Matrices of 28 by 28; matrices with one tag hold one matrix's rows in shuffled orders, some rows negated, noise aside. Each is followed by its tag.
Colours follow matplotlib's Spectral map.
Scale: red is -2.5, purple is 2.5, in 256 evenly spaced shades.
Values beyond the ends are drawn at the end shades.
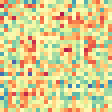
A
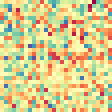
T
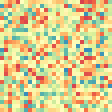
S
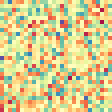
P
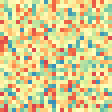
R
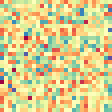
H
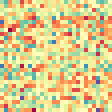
A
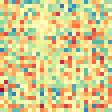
A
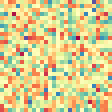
R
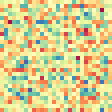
S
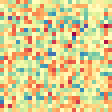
H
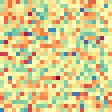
S
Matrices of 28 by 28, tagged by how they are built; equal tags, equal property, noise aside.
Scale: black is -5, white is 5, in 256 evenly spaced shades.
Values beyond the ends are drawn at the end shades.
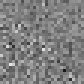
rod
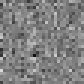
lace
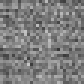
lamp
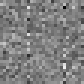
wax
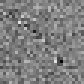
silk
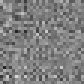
lace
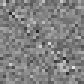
silk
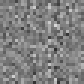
wax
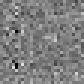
wax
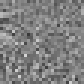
rod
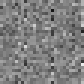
wax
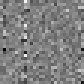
wax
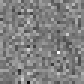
wax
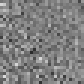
rod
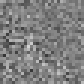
rod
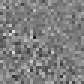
rod
